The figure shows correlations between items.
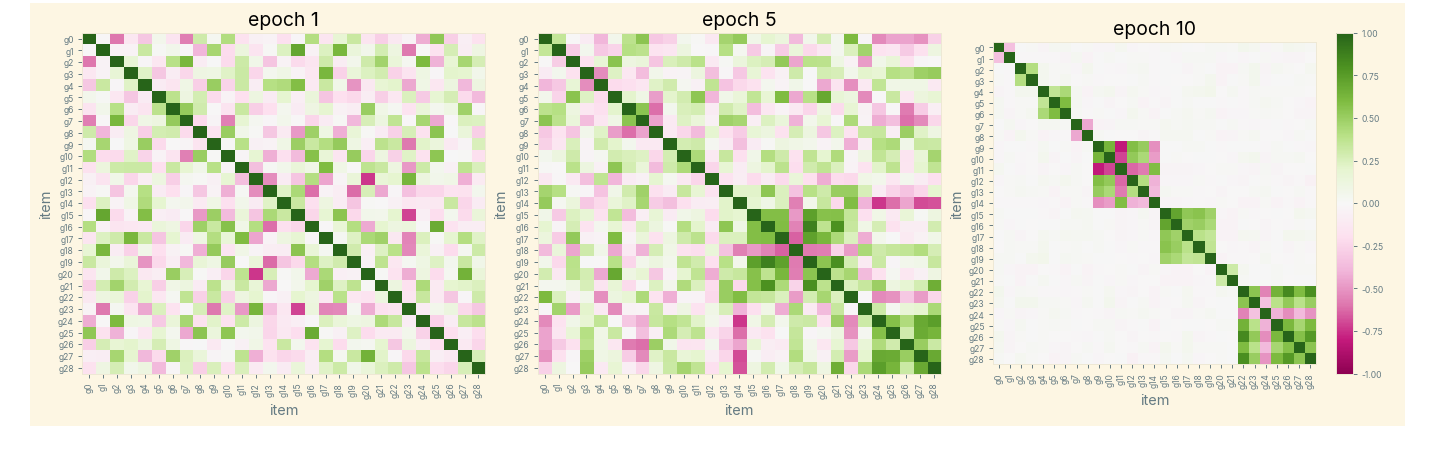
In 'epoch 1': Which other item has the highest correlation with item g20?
g27
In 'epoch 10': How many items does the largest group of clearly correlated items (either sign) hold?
7
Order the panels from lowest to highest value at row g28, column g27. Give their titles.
epoch 1, epoch 10, epoch 5
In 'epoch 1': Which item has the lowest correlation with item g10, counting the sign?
g7
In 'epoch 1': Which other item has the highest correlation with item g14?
g4
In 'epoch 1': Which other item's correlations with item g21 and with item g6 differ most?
g5
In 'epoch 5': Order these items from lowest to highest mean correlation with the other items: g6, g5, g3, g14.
g14, g6, g3, g5
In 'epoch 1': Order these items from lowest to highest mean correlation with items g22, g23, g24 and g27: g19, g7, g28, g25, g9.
g25, g9, g19, g28, g7
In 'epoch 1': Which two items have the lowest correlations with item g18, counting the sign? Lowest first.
g23, g8
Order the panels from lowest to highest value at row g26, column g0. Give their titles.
epoch 5, epoch 1, epoch 10
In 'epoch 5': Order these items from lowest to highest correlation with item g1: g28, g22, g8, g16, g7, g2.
g2, g8, g16, g28, g22, g7
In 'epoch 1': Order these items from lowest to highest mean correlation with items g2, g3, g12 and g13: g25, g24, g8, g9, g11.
g25, g8, g9, g11, g24
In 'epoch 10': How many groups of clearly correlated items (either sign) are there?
8
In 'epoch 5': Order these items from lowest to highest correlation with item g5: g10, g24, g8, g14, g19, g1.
g8, g1, g24, g14, g10, g19
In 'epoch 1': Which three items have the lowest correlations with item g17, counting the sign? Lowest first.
g23, g12, g5
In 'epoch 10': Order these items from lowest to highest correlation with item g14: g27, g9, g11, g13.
g9, g13, g27, g11
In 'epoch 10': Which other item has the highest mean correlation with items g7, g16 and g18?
g15
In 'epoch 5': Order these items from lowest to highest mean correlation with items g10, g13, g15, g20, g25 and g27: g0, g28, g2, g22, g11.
g0, g22, g2, g11, g28
